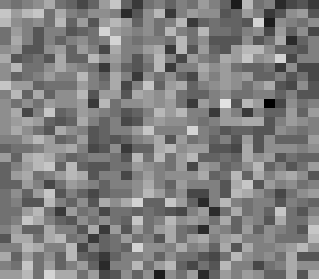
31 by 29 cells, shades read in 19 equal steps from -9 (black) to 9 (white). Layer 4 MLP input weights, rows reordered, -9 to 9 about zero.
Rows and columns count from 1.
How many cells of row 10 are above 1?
10
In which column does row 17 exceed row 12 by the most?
25
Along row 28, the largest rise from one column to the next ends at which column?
13
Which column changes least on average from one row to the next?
14
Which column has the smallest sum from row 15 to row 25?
9
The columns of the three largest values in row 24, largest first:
26, 4, 22
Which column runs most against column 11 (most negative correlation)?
27
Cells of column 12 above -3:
22
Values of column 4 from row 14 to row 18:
2 -1 4 0 4
